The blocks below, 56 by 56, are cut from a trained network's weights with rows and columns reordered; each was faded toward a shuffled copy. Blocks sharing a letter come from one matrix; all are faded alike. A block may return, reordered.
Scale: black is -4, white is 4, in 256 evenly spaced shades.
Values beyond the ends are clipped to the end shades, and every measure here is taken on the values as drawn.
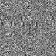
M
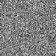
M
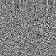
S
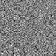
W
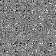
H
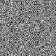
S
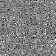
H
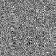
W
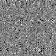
H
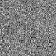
M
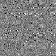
H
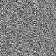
W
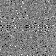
H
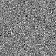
S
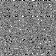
H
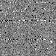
H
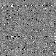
H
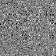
H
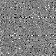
H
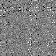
H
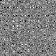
H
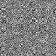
S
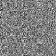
S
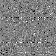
H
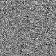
S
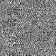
W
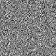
S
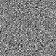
M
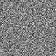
M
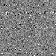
H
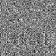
M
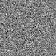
S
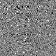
H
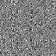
S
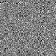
M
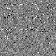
H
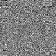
W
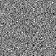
W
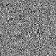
M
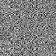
M
